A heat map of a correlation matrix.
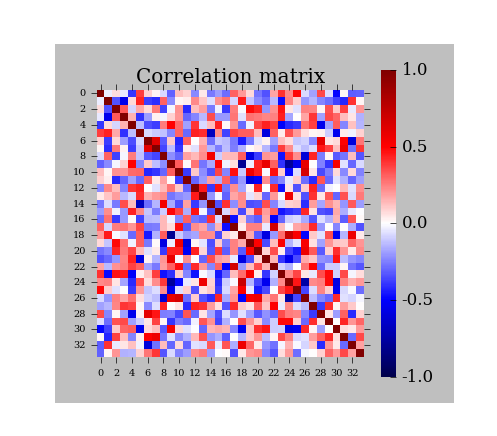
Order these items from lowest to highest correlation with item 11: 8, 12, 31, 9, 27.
27, 12, 31, 9, 8
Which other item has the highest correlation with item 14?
8
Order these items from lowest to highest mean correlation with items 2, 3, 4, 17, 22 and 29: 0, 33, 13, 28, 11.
11, 28, 33, 0, 13
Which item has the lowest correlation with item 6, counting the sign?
32
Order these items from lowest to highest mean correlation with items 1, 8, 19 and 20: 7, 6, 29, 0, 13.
6, 7, 0, 29, 13
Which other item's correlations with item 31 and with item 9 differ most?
24
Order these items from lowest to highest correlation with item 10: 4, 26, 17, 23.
23, 4, 17, 26
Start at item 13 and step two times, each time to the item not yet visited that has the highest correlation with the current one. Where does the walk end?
18
